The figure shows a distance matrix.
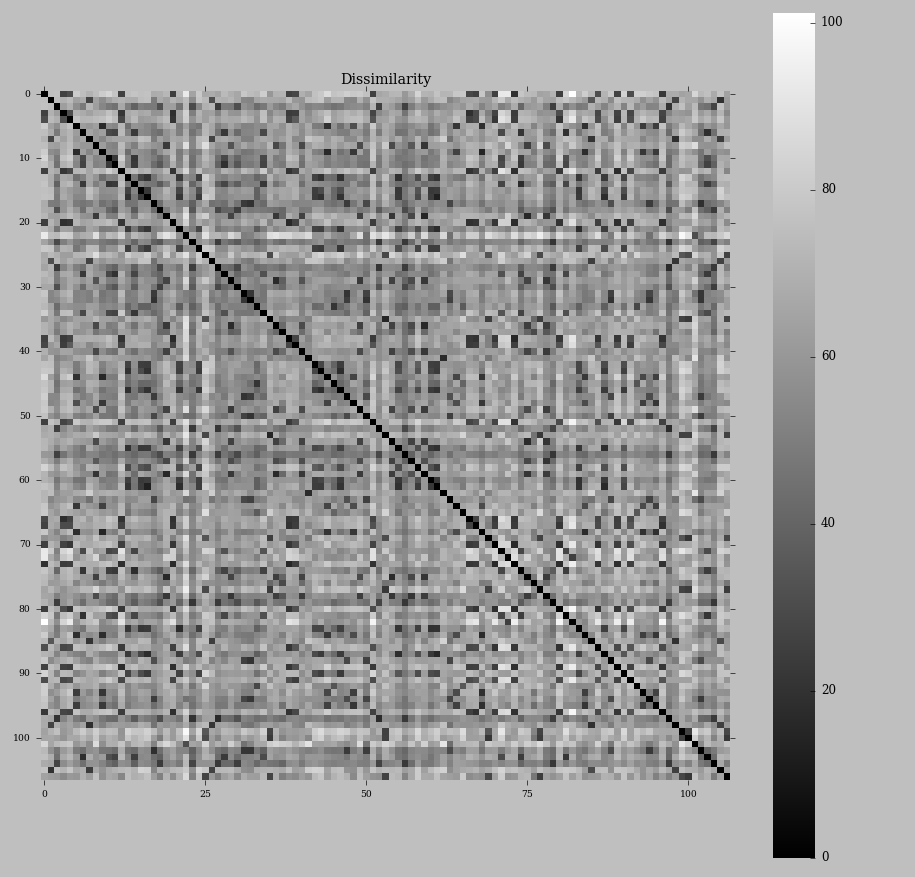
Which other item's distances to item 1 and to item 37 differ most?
105
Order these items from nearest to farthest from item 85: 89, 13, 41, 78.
78, 13, 89, 41
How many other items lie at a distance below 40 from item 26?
5
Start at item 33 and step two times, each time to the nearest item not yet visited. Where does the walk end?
92
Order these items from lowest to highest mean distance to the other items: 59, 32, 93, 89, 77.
32, 59, 93, 89, 77
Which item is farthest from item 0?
82
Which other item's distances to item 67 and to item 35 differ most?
53
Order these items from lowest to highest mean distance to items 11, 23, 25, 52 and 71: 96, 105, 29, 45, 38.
29, 45, 38, 96, 105
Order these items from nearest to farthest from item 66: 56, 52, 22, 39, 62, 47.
39, 56, 52, 62, 47, 22
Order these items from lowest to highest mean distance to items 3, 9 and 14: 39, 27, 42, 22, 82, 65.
27, 39, 42, 65, 82, 22
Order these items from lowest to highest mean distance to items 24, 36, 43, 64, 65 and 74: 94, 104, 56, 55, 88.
55, 56, 104, 94, 88
